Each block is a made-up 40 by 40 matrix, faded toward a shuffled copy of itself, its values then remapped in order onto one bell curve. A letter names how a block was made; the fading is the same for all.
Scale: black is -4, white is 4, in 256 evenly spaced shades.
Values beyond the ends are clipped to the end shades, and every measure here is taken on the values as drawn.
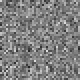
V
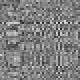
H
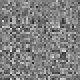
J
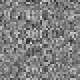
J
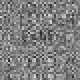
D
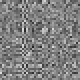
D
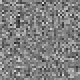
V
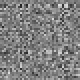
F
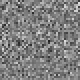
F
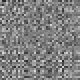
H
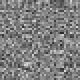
J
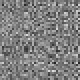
D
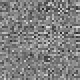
F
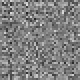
F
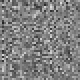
V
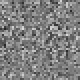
F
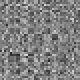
J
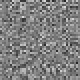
D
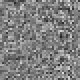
V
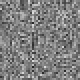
V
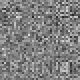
F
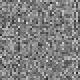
V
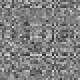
H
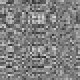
D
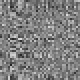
J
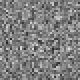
V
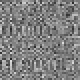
D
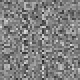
V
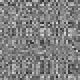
H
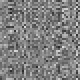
D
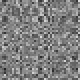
H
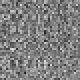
J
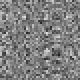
J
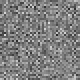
V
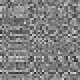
H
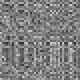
H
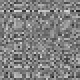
H
